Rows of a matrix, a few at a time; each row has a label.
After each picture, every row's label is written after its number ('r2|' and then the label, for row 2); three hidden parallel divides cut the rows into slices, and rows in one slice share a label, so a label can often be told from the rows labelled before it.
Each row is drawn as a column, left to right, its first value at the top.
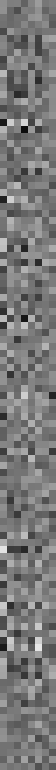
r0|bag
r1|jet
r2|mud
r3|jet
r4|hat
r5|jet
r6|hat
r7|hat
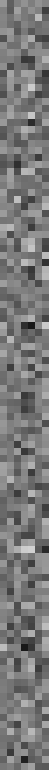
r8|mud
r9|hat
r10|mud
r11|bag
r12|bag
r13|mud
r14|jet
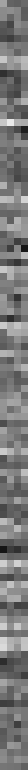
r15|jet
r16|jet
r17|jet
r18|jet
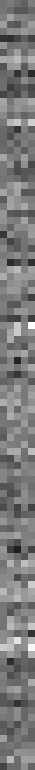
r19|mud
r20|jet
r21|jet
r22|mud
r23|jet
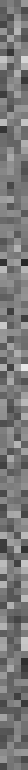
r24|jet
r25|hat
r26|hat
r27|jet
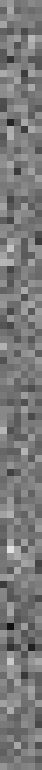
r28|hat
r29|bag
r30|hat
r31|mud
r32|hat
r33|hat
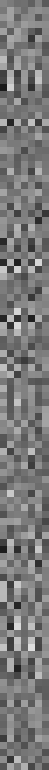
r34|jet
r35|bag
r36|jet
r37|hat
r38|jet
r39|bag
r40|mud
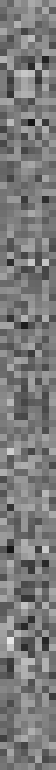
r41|mud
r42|jet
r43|hat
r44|bag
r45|bag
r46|mud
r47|bag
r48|mud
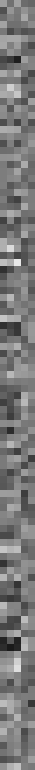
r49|bag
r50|bag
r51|bag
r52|mud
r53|mud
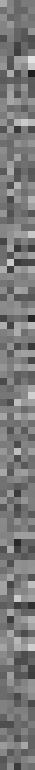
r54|mud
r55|hat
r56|jet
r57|mud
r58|jet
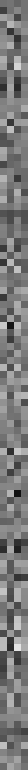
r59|jet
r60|bag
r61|jet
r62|mud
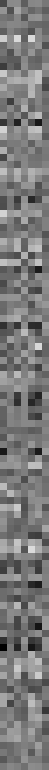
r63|bag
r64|hat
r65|bag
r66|mud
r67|bag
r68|bag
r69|mud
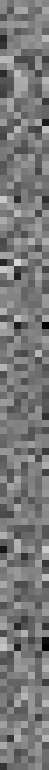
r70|jet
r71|mud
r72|bag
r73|hat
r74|hat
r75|mud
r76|bag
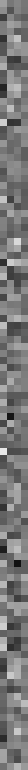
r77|jet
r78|bag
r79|bag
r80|hat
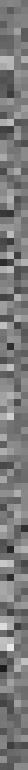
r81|jet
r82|jet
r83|hat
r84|hat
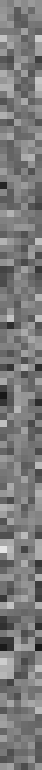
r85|bag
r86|bag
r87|mud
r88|mud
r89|mud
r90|bag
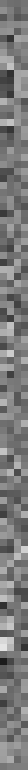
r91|jet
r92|jet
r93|hat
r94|hat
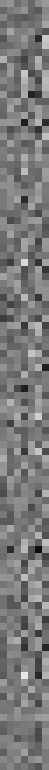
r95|mud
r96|mud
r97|mud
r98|bag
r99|mud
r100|jet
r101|bag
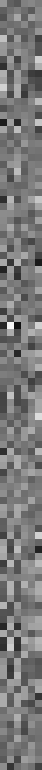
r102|bag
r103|jet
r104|bag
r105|mud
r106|mud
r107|jet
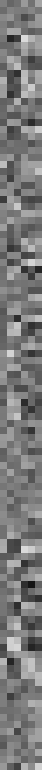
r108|hat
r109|jet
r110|jet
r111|bag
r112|bag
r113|bag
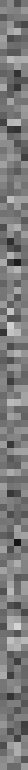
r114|hat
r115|jet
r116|jet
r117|mud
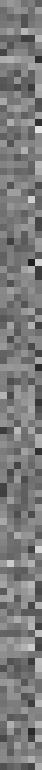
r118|mud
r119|mud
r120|mud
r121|mud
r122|jet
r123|bag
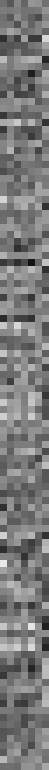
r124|jet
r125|mud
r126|jet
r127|mud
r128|jet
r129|mud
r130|bag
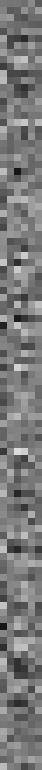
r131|bag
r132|mud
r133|jet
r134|jet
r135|mud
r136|mud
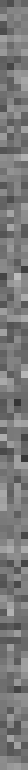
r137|hat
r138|hat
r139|hat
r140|hat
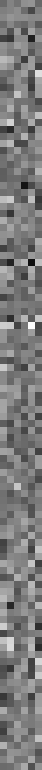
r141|jet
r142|jet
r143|hat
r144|hat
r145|jet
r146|bag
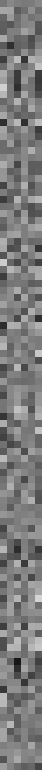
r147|bag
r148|mud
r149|jet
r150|hat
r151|mud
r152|jet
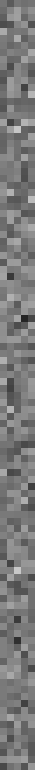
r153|mud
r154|hat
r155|hat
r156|mud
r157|mud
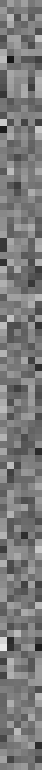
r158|jet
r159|bag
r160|hat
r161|hat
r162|mud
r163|bag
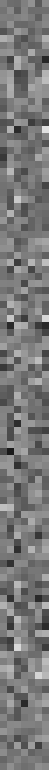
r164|hat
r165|bag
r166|jet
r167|mud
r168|hat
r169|hat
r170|bag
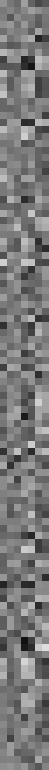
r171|bag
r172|mud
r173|mud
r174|bag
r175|bag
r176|jet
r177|jet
